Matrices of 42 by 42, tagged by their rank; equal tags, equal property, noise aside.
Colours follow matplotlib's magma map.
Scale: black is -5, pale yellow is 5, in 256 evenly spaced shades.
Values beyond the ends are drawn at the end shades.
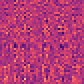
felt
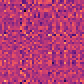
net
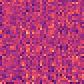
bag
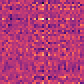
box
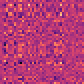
box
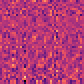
net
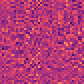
bag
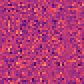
bag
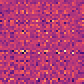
box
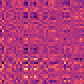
box
